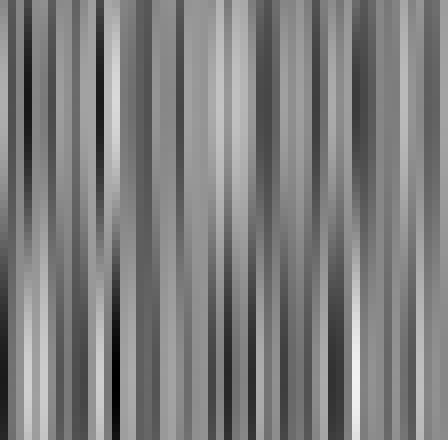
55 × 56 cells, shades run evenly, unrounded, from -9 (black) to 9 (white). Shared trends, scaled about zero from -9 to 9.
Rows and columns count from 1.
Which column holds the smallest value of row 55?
15
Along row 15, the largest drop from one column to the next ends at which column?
13
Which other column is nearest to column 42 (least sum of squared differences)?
36
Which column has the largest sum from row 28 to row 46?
45
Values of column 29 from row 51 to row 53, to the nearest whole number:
-6 -6 -6
